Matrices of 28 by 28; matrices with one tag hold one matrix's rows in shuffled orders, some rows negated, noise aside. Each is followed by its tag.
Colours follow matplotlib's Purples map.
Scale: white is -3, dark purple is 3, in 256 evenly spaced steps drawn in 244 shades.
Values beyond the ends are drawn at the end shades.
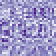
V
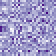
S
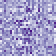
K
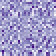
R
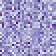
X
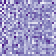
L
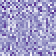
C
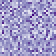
R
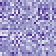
S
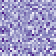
R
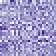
S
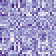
S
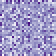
X
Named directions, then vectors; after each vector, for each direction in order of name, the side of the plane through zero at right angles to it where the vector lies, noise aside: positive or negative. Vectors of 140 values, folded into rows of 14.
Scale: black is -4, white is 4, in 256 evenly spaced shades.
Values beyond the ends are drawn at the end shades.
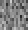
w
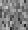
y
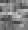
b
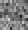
negative, positive, positive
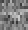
positive, positive, negative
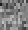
negative, positive, negative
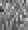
positive, negative, positive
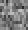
positive, positive, positive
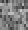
positive, positive, positive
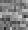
positive, negative, negative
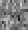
negative, negative, positive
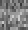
positive, positive, negative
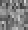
positive, positive, negative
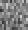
positive, negative, positive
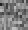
negative, positive, negative
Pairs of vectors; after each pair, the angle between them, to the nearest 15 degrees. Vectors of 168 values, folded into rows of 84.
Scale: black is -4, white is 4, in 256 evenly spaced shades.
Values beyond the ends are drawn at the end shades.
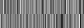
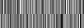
30 degrees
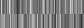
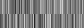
90 degrees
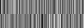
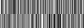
165 degrees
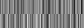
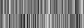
120 degrees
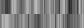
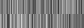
90 degrees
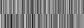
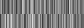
150 degrees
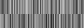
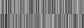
105 degrees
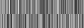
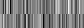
60 degrees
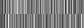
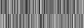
105 degrees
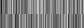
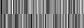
30 degrees
